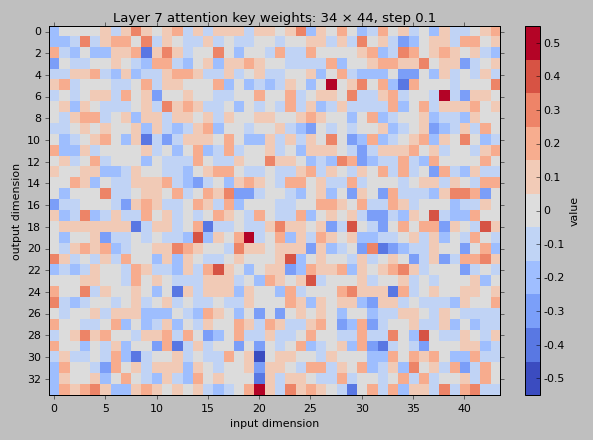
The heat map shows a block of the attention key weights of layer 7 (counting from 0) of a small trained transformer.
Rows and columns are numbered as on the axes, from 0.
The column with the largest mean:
3
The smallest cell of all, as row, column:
30, 20
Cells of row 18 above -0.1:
30
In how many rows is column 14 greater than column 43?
15
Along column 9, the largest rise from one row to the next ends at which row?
11
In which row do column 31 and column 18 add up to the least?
29
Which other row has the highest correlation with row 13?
23
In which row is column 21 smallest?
5
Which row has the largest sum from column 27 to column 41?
2
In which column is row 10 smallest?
9
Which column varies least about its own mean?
21
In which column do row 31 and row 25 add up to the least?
31
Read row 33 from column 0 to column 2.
-0.2 0.2 0.1
